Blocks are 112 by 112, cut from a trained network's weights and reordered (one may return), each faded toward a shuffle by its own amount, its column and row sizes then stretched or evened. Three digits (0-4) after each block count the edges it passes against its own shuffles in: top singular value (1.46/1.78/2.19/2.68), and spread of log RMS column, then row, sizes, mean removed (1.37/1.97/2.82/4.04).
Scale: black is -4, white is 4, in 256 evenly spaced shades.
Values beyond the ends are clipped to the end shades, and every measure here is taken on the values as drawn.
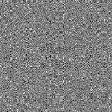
3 2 1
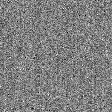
1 0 1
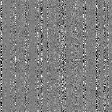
1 4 1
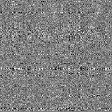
3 2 3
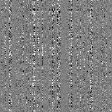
2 4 1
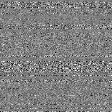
0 0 4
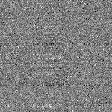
2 0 1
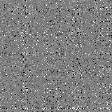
1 2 2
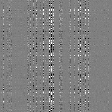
4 4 1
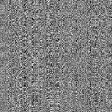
3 3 0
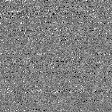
0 0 3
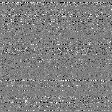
2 0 4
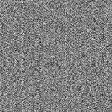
3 2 0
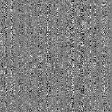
2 4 2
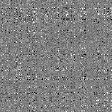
0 3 3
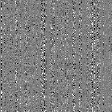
1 4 1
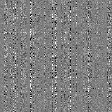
1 4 2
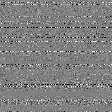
3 0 4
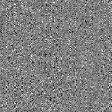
2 3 0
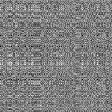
4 2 2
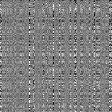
4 4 0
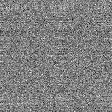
2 0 0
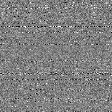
2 0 3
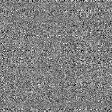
0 2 3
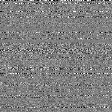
1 0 4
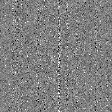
0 3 0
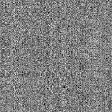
2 2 0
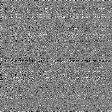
2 2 3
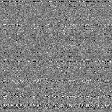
3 1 3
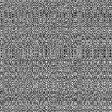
4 3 0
